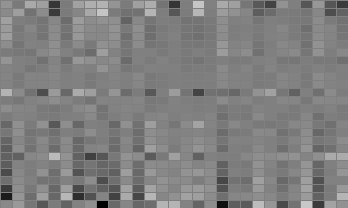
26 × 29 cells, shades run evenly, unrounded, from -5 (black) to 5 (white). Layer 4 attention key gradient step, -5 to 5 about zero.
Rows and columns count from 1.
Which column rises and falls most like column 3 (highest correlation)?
12
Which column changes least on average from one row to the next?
18
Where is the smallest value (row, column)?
26, 9
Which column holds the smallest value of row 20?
8
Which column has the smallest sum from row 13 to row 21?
1
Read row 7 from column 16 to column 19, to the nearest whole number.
0 0 0 1
